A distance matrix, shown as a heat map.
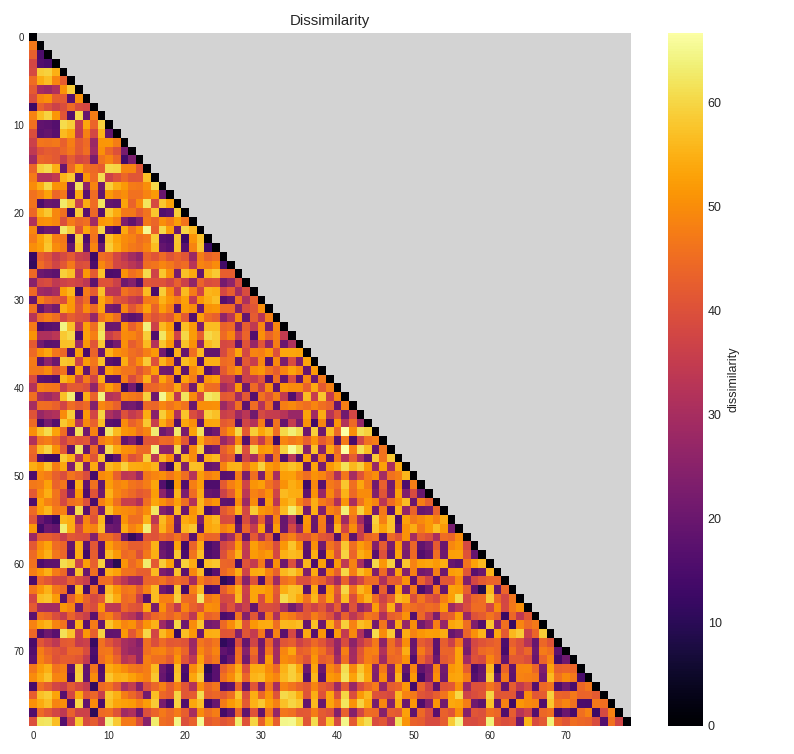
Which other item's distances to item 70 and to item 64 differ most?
15
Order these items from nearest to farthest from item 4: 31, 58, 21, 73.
21, 58, 73, 31
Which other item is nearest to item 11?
60
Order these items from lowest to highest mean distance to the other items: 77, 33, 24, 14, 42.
77, 14, 42, 24, 33
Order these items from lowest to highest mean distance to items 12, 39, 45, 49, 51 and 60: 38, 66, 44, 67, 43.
38, 67, 44, 66, 43
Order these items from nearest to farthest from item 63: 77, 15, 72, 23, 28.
23, 72, 28, 77, 15
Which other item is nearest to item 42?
46
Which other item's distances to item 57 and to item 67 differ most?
13
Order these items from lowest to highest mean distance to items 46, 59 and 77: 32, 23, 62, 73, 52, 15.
32, 62, 52, 23, 73, 15
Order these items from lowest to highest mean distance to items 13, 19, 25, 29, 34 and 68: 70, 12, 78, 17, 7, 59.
70, 12, 7, 59, 17, 78
